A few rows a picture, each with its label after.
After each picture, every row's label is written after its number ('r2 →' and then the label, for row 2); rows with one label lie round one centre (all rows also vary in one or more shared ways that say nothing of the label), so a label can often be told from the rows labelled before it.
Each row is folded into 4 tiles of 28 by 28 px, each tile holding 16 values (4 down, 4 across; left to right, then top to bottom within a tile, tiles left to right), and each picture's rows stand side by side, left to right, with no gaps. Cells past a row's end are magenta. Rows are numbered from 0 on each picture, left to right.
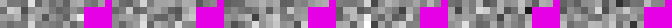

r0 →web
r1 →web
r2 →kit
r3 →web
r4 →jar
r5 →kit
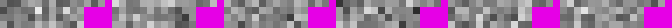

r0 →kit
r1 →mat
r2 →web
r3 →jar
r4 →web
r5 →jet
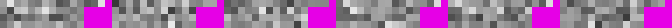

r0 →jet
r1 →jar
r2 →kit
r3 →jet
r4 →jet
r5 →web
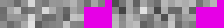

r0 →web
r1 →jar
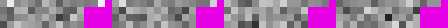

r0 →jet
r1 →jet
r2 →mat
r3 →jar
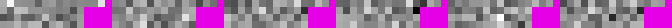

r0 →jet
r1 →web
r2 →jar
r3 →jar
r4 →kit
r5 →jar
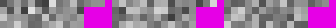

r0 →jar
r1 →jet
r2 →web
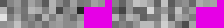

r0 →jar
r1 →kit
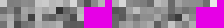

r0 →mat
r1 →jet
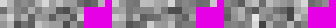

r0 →mat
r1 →mat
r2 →web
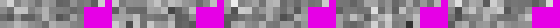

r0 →jet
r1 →mat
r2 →jet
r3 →kit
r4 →jet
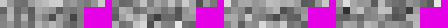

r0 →mat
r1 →web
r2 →mat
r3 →jet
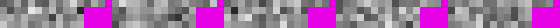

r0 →jar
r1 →jet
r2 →jar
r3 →kit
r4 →web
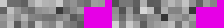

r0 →mat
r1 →jar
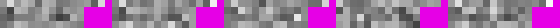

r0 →jet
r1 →jet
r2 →jet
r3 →mat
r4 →jet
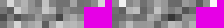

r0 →jet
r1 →jet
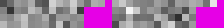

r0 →jar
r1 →jet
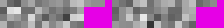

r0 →web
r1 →web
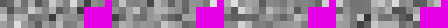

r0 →jar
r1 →jet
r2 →jet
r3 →mat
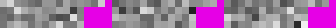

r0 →jet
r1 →jar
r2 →kit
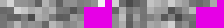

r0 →jet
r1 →mat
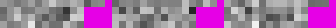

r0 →web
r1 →jar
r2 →web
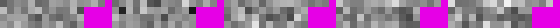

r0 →jar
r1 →jar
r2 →web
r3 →mat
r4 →mat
